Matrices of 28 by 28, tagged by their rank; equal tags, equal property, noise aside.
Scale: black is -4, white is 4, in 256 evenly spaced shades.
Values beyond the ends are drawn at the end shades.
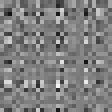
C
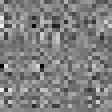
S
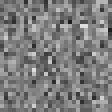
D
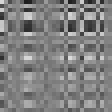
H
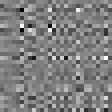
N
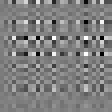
H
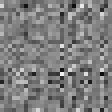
S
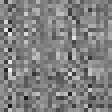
S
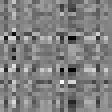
C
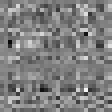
N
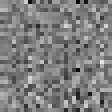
D
